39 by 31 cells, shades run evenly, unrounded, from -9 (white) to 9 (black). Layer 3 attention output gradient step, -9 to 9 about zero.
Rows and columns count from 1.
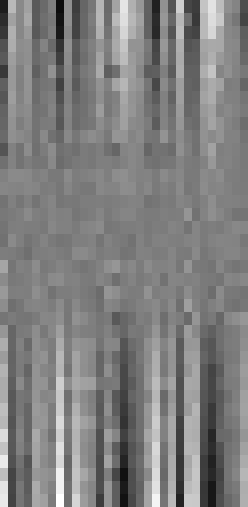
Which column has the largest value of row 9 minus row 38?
8
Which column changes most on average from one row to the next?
15
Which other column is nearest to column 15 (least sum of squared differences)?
28
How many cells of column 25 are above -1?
25
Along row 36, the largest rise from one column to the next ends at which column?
2
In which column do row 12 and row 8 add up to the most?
1
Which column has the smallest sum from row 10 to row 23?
27
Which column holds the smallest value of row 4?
16
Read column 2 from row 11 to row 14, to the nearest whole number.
-1 0 0 -1
